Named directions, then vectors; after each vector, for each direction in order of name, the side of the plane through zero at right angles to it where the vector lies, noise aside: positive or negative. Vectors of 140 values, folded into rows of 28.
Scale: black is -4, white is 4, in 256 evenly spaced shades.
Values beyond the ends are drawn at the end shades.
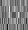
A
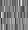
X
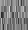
positive, negative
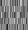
positive, positive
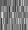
negative, positive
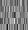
positive, positive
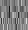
negative, positive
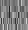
negative, positive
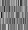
negative, negative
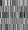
positive, positive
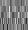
positive, negative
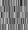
negative, negative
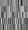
positive, negative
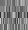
negative, positive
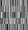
positive, positive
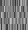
positive, positive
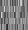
positive, positive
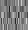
negative, positive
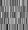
positive, positive
